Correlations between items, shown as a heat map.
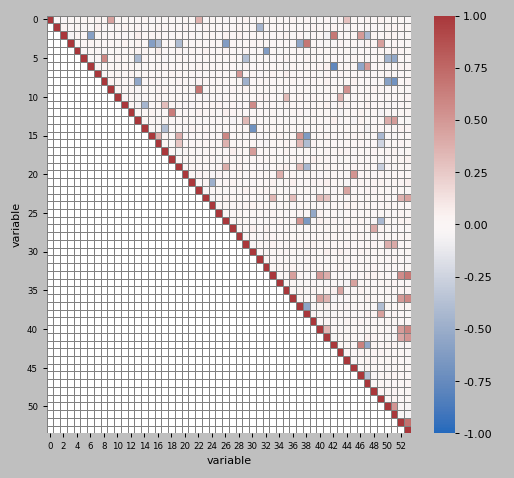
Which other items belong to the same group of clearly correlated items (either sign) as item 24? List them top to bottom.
21
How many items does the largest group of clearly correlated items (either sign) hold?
8
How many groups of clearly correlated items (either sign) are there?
15
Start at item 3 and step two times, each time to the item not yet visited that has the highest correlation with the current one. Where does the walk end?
49
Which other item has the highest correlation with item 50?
51
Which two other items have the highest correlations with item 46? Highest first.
42, 2
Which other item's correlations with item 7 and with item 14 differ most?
30
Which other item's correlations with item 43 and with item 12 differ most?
18
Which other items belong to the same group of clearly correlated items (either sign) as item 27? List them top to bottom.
48
